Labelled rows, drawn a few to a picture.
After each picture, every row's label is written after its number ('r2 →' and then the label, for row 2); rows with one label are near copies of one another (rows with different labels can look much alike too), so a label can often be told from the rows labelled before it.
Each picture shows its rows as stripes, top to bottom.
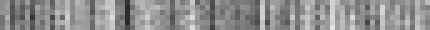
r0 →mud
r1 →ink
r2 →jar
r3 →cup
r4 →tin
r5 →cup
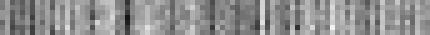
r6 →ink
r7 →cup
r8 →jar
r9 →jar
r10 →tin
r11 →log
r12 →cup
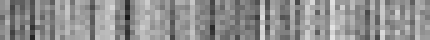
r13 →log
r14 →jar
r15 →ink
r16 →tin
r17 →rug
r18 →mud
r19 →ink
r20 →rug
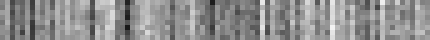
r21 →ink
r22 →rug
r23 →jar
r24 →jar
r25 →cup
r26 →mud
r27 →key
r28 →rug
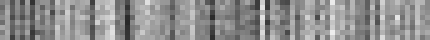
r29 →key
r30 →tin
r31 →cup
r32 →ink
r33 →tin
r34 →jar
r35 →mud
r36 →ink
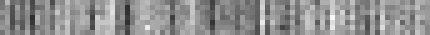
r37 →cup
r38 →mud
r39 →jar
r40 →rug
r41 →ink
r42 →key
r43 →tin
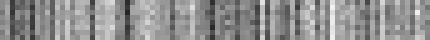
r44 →ink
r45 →log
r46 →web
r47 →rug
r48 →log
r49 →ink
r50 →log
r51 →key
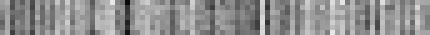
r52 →jar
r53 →web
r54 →tin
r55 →tin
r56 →tin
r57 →tin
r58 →jar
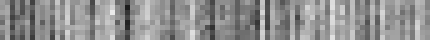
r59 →key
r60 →jar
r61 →jar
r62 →log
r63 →tin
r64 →web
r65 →cup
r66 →cup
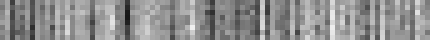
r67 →web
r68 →tin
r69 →web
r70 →jar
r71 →jar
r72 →cup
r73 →log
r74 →rug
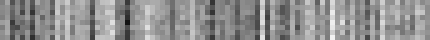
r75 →ink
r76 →key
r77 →key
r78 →tin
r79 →jar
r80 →log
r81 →jar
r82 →key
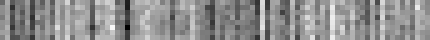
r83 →tin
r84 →web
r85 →key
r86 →rug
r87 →mud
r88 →jar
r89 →jar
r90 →log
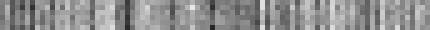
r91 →ink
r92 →cup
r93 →rug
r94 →tin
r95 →tin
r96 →ink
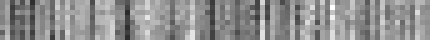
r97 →key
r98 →log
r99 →web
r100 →log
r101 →ink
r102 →jar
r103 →cup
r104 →cup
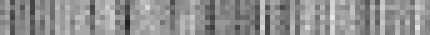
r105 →rug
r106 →key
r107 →rug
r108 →web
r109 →tin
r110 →web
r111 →web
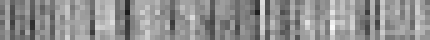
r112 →tin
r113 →tin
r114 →tin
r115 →cup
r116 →rug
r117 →rug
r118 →key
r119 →log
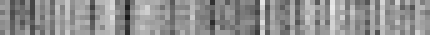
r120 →ink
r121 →jar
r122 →log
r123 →jar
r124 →ink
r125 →mud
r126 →tin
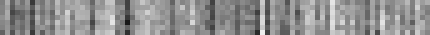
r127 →mud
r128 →web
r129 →log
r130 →ink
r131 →jar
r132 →key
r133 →tin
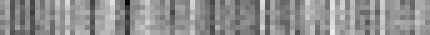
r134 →jar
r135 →jar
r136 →rug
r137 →jar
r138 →key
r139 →mud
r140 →log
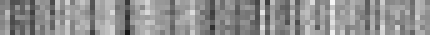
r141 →log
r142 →key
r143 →cup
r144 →web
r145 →log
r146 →ink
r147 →jar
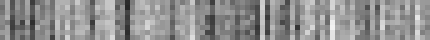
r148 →mud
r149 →tin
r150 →tin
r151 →web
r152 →key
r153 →log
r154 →web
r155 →cup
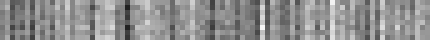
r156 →log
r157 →jar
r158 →tin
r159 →tin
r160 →key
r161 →ink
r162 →tin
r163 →rug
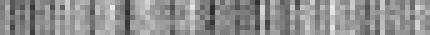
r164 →log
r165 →cup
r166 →mud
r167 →cup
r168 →web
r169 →web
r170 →rug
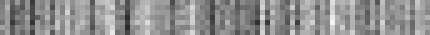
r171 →rug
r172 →cup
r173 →log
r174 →mud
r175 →log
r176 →jar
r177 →cup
